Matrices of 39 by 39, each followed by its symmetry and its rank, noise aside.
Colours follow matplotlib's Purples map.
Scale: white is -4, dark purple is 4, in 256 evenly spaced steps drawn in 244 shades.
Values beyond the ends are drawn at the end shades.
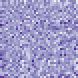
antisymmetric, rank eight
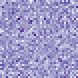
symmetric, rank eight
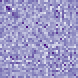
symmetric, rank eight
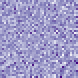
no symmetry, rank seven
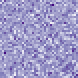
symmetric, rank eight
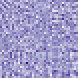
antisymmetric, rank six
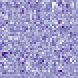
antisymmetric, rank eight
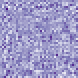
antisymmetric, rank six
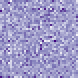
antisymmetric, rank eight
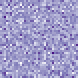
no symmetry, rank eight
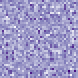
antisymmetric, rank eight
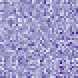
no symmetry, rank seven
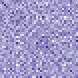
symmetric, rank seven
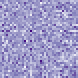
no symmetry, rank six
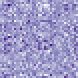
no symmetry, rank six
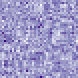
antisymmetric, rank six
